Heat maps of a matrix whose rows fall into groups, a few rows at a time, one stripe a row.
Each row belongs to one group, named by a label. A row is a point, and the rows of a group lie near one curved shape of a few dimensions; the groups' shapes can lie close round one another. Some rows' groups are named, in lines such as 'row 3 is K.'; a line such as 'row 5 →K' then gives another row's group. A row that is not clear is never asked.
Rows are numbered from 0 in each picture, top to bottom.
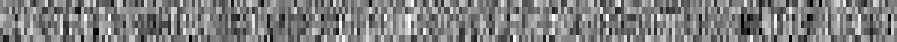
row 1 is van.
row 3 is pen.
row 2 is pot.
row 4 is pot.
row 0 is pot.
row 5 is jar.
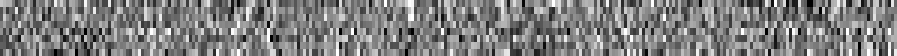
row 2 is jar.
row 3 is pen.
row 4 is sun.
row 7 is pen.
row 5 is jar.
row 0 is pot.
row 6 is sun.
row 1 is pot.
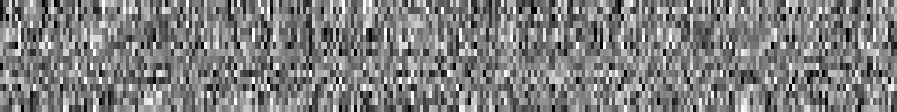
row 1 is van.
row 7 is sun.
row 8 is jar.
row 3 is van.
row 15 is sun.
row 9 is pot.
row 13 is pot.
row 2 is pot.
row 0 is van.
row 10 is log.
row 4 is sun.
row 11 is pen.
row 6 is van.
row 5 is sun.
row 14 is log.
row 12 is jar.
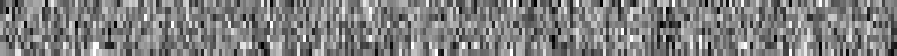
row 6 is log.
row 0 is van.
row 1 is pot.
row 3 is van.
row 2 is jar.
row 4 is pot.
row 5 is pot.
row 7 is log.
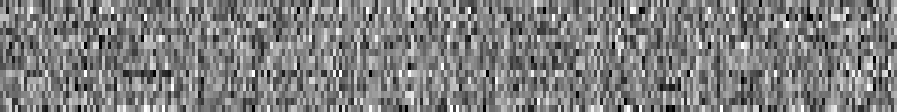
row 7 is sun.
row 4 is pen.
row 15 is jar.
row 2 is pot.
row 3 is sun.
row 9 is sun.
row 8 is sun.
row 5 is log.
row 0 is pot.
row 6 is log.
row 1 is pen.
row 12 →van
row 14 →log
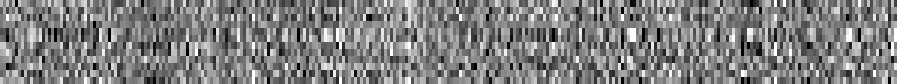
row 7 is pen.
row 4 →pen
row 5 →pen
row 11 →pen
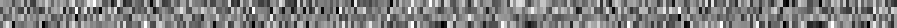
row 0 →log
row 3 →jar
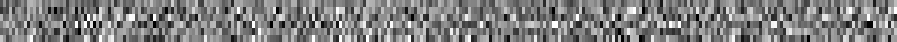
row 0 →sun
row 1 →pen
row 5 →pen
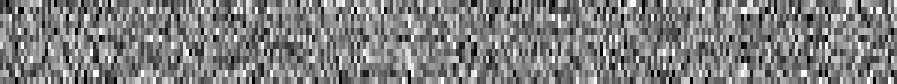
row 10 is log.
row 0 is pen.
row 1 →sun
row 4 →van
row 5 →log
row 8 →pot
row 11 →van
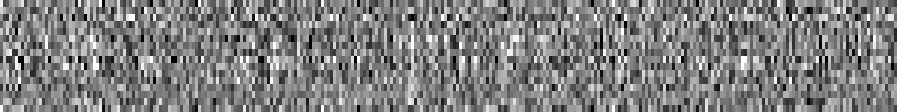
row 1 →pot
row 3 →log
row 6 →sun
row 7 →log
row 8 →sun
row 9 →log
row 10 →pot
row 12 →pot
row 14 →jar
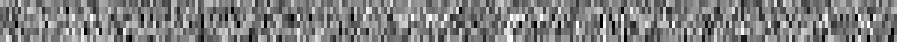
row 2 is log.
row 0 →pen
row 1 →pot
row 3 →van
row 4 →log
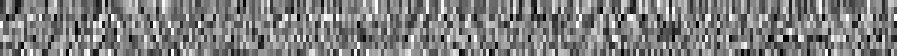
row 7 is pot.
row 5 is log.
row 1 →van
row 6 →sun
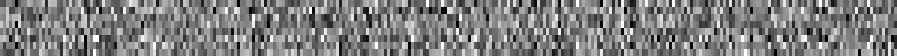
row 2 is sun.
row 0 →van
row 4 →pot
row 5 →log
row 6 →van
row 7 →sun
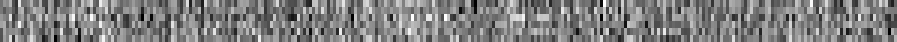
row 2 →log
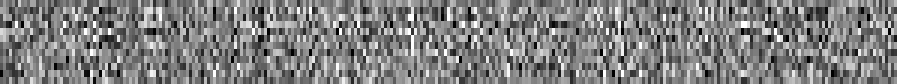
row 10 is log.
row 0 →pen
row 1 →log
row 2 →jar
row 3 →sun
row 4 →pen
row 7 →log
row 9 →pen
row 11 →pot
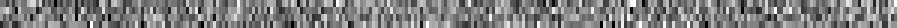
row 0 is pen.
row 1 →pen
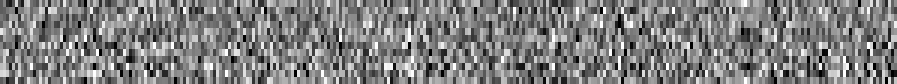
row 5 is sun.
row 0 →sun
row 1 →van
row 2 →jar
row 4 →pen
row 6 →van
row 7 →log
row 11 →sun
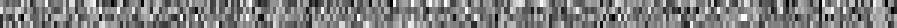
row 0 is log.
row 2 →sun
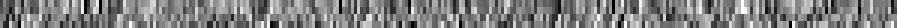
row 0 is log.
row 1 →log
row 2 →pot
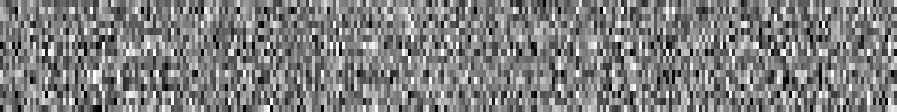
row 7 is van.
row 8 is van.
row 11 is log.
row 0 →pen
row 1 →van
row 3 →pot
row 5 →log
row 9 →pen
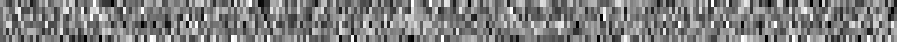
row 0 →log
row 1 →log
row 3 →pen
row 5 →sun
